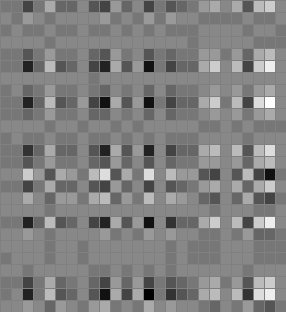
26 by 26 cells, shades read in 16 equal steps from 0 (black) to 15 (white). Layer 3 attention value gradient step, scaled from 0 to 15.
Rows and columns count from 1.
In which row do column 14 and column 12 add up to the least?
25
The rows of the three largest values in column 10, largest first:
15, 17, 26
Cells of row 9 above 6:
14
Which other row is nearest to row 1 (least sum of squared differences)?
16
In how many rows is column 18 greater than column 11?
6
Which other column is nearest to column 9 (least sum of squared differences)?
23
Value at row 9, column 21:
7
